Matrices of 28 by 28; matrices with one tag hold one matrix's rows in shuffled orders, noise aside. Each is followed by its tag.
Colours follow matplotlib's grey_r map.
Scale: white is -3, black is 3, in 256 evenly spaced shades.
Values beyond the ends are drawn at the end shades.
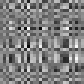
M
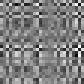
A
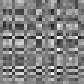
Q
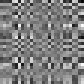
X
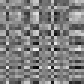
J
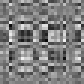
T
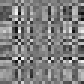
X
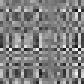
A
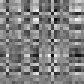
J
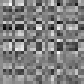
Q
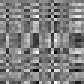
J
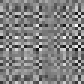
A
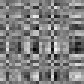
J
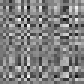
M
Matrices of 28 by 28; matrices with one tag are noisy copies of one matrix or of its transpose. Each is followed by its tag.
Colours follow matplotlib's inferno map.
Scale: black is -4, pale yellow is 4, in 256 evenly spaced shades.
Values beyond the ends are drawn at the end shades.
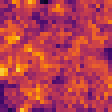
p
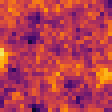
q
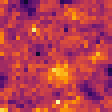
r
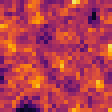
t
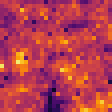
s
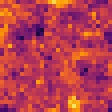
q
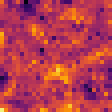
r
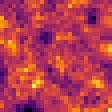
t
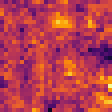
s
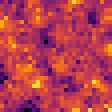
t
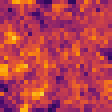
p
